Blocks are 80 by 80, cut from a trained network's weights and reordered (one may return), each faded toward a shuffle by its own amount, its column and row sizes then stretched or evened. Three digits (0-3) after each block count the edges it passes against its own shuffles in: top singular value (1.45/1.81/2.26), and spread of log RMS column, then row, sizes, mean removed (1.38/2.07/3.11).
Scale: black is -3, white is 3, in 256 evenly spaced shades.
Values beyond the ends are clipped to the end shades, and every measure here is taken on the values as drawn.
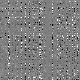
1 3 2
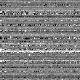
3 0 3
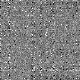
0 2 1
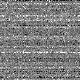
3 2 2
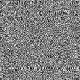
3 0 1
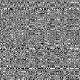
3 0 3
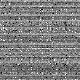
3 1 1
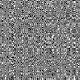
3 2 1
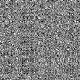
2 0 1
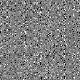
2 2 1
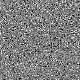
0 0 1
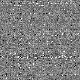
0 2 2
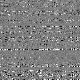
1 0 3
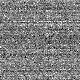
2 1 1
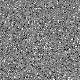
0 0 1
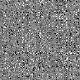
1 2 2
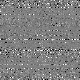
0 0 3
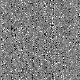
0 2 0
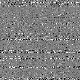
0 1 3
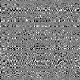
3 1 3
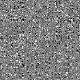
1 2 1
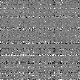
1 2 3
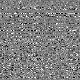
2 0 3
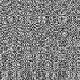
3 0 1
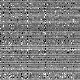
3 2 1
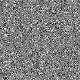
0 1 1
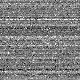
3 0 2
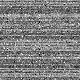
3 0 0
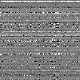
3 1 3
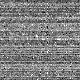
3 1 0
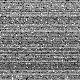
3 0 0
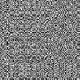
3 1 1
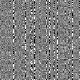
3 3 0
